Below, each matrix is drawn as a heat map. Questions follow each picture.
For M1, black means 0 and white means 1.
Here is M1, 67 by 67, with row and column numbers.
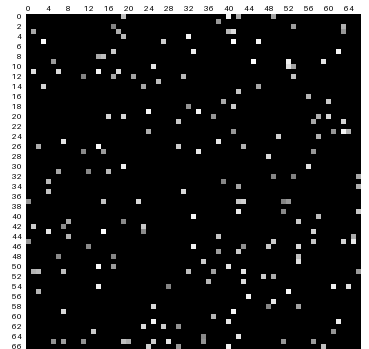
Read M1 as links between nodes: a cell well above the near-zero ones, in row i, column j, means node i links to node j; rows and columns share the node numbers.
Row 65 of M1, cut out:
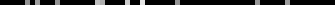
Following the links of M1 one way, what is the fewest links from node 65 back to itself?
5
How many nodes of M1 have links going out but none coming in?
3
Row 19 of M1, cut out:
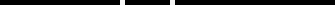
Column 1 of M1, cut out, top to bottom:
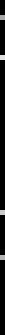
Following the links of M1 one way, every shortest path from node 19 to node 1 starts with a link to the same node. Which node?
node 34
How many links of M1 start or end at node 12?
7
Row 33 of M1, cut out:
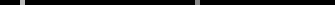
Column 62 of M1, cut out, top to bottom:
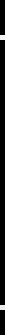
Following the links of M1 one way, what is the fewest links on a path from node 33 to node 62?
4
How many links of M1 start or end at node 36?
1
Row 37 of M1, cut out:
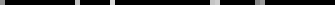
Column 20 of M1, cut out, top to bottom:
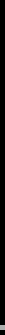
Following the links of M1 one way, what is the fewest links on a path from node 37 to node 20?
7
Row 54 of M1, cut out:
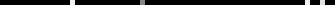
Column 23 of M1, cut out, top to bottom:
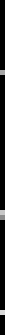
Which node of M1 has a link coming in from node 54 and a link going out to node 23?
node 14
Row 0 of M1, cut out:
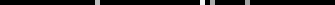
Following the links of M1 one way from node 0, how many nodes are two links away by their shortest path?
9
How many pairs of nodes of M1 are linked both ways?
2
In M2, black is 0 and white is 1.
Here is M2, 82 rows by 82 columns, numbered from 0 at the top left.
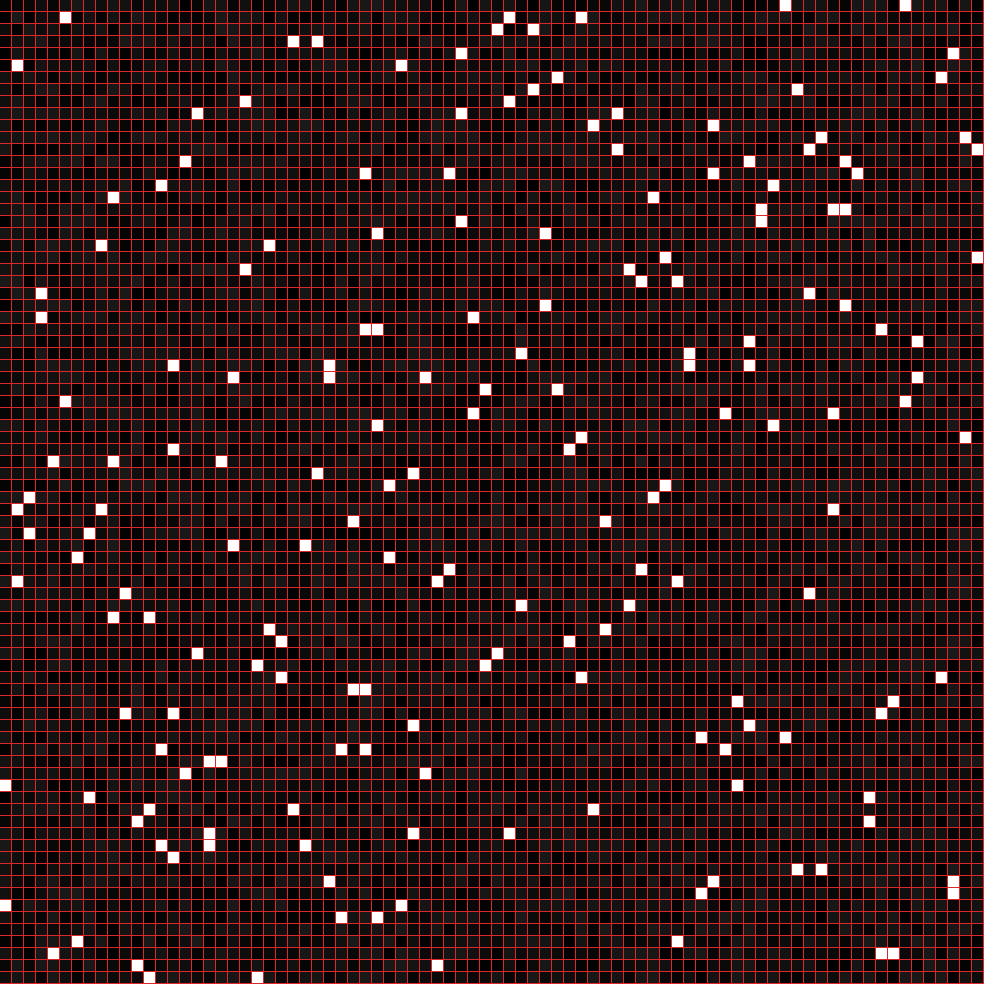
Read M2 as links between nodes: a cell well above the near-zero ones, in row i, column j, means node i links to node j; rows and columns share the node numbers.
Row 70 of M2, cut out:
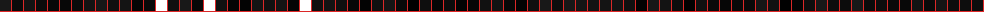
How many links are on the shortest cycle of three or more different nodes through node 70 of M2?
7
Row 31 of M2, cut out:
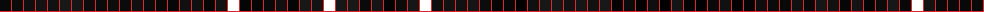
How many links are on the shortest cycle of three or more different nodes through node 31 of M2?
6
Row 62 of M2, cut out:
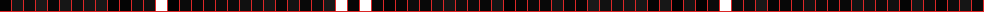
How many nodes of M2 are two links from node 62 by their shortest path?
7
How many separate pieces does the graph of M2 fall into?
2
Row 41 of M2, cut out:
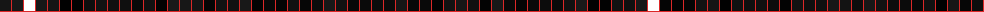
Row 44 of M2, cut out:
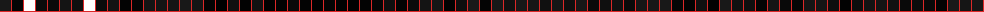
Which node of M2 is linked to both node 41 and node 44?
node 2
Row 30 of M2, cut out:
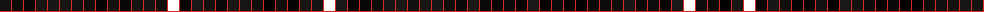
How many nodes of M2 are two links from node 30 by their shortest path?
9
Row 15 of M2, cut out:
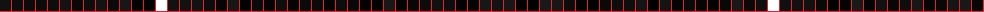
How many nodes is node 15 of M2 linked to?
2
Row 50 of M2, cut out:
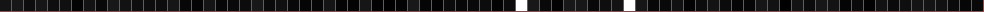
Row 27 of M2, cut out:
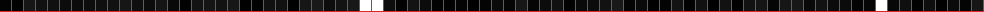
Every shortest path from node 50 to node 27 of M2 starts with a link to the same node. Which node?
node 43
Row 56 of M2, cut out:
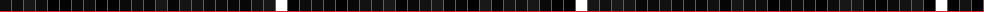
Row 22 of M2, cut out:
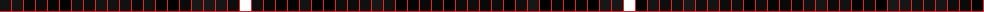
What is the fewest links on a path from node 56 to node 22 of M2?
6
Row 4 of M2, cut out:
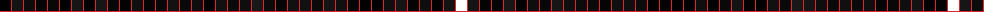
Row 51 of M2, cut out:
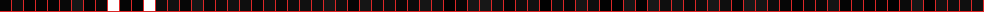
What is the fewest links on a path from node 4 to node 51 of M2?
3
